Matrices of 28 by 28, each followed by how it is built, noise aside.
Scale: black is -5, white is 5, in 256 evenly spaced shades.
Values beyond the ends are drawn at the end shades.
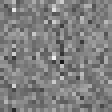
uneven columns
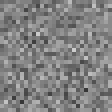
repeating columns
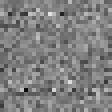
uneven rows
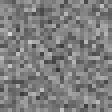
noise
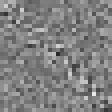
banded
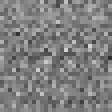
repeating columns
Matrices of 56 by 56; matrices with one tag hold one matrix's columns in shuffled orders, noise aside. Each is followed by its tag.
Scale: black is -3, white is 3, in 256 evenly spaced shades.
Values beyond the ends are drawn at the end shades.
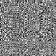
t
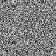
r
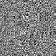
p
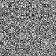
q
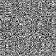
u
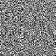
p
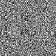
p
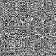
u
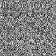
q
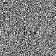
p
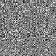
t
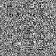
q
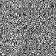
q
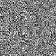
p
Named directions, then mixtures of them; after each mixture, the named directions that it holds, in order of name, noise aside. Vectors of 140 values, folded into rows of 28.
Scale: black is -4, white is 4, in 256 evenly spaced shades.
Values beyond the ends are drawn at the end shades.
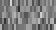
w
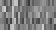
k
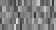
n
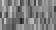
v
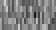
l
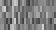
k.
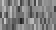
v.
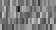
v, w.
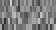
w.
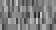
l, w.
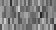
w.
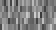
l, w.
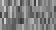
v.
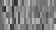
k.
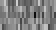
l, n.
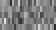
v, w.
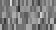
w.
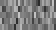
n.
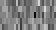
l, n.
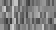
k.
